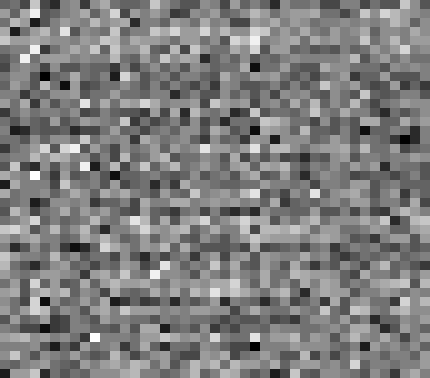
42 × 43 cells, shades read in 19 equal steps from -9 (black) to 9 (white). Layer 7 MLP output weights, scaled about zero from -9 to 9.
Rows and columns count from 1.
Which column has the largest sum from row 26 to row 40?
1
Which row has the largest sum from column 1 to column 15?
5
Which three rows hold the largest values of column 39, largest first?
2, 25, 30
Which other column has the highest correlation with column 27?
31
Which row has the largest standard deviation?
34
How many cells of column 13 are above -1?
27
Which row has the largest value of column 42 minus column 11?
26
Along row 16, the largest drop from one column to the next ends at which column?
28
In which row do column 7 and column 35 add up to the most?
17
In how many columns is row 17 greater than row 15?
30
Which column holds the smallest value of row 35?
24
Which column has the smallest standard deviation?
35
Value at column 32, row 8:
-3
